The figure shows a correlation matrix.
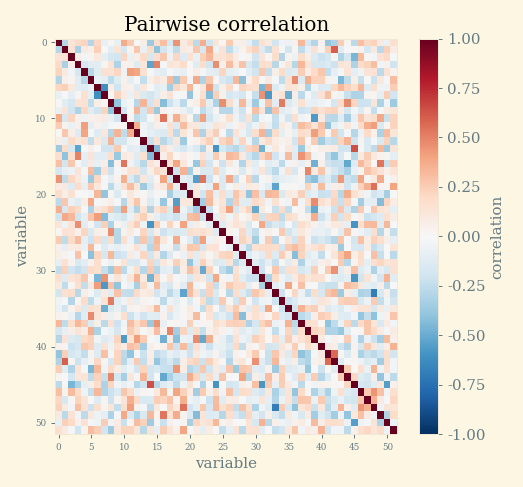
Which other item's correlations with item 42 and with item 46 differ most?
41
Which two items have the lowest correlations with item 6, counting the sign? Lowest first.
7, 31
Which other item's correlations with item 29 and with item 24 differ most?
14
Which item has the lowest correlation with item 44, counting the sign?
16
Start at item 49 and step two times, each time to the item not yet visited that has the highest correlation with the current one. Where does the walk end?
10
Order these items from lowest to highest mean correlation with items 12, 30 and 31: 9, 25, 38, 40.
25, 38, 40, 9
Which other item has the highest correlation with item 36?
5
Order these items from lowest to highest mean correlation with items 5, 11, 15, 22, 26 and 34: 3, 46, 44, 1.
1, 44, 46, 3
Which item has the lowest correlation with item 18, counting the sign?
21
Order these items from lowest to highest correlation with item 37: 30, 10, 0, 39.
30, 10, 39, 0
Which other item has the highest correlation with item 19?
48
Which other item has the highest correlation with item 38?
17
